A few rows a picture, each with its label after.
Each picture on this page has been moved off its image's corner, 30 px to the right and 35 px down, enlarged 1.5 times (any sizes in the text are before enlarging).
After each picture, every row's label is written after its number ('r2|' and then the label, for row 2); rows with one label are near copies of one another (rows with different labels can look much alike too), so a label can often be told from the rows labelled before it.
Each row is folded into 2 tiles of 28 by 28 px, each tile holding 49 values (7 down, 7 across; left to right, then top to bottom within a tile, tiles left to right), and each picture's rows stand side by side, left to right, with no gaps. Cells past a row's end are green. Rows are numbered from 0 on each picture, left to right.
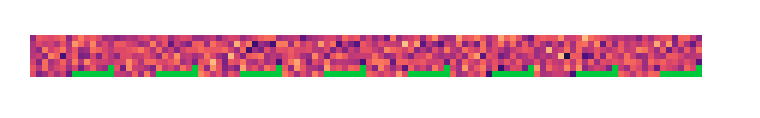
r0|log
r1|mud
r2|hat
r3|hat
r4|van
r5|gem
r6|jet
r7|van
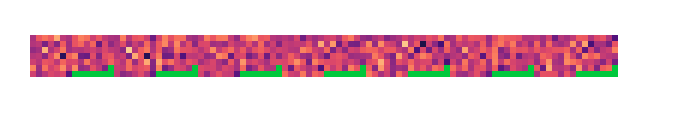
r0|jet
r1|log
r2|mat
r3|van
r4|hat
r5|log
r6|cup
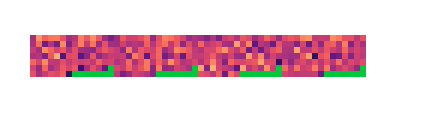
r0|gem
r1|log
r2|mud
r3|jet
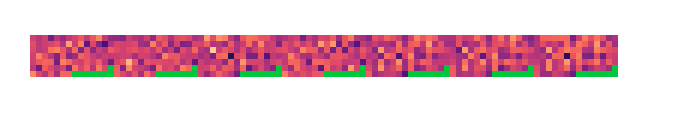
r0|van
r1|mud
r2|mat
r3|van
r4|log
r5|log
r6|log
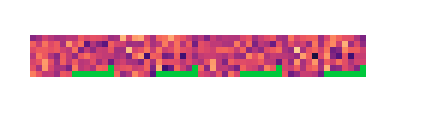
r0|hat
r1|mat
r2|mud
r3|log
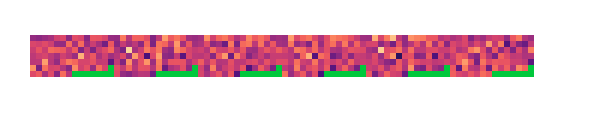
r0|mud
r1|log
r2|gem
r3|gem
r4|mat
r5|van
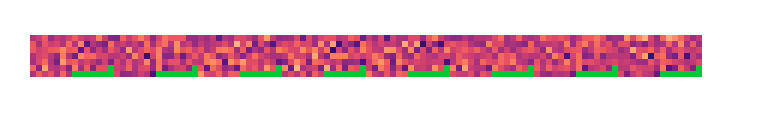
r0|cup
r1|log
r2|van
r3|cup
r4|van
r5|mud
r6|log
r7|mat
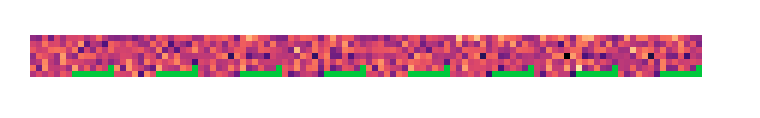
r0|cup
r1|mud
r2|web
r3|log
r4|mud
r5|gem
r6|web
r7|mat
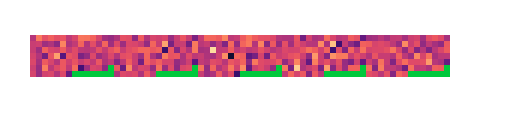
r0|gem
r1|cup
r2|jet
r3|cup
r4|mud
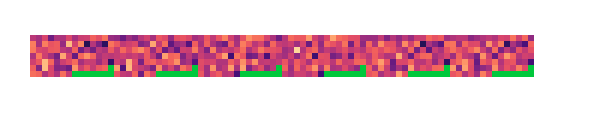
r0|hat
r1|mud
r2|web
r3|jet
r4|hat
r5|hat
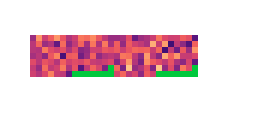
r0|gem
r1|cup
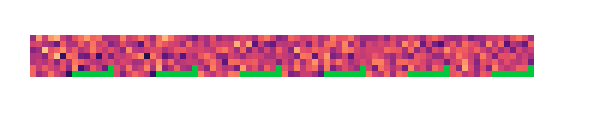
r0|mat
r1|web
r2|van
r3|log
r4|van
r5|hat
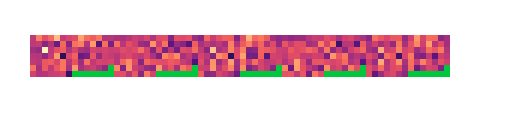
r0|jet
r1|mud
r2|log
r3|mud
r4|log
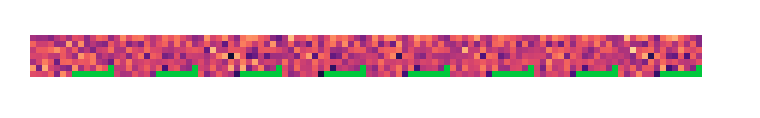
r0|mud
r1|gem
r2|web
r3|gem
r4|gem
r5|jet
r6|gem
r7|mat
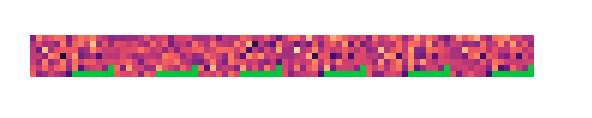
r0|log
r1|mud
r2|cup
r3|jet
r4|log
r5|mat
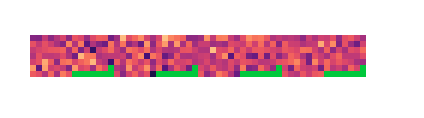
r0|mud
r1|gem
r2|mat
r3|van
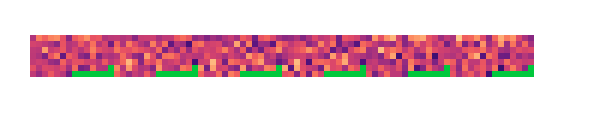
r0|mat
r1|hat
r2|mud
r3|mud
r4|mat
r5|gem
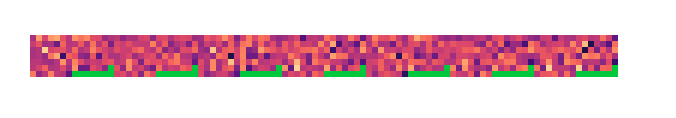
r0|mat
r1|mud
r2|log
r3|cup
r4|web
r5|mud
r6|cup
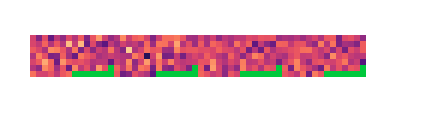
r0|van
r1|log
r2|hat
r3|mud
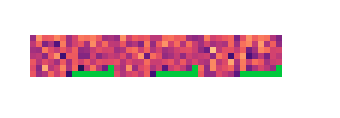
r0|gem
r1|gem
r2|log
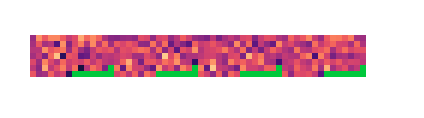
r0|gem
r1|mud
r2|mud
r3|web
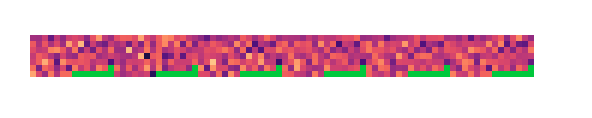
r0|van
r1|jet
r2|mud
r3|hat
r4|hat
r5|van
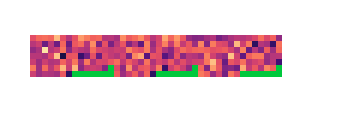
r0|jet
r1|gem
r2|hat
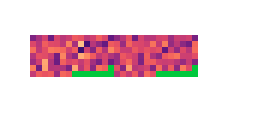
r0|cup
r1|cup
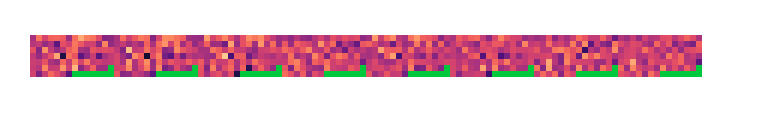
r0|web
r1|log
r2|gem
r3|hat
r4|mat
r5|web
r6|cup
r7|mud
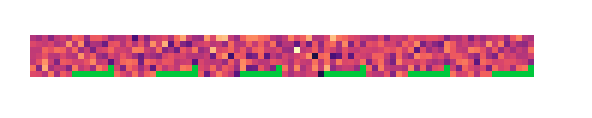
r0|mud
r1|van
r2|mat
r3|jet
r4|cup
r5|van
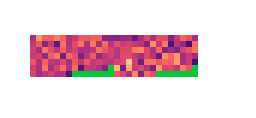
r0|gem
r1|mud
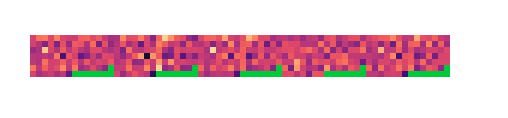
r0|jet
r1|web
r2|jet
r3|mud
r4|jet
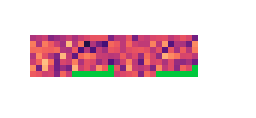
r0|hat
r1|cup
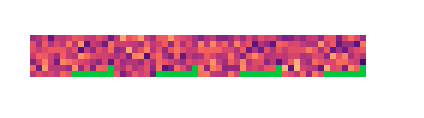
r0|cup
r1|mat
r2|hat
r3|mud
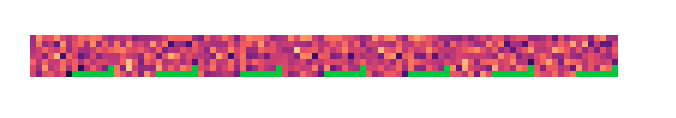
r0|gem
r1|hat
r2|log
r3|mat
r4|mat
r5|mud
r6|van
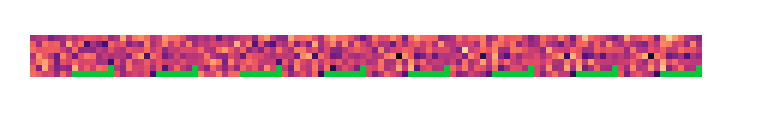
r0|hat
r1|gem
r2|van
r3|gem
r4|web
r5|log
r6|web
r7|web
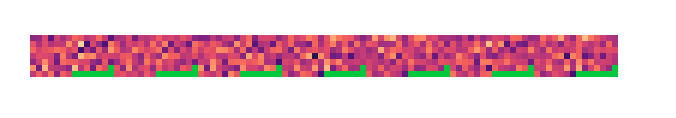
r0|cup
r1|cup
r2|mud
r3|web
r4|mat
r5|van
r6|web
